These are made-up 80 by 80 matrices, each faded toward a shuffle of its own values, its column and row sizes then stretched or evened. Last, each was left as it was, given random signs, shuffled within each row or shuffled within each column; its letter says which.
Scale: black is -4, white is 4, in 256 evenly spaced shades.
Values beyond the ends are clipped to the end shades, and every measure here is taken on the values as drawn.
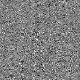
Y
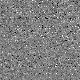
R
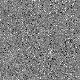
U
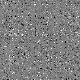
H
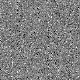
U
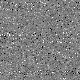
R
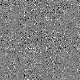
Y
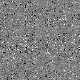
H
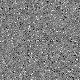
R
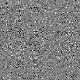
Y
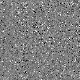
H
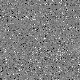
R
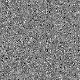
H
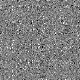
Y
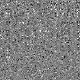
Y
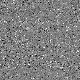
R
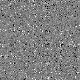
Y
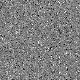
U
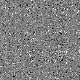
H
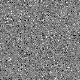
H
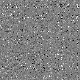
H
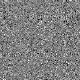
Y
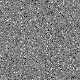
U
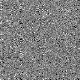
Y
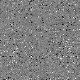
H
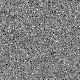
R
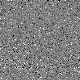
R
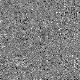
H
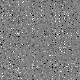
H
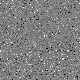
R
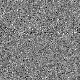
R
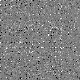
H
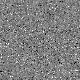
R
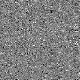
Y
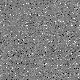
R
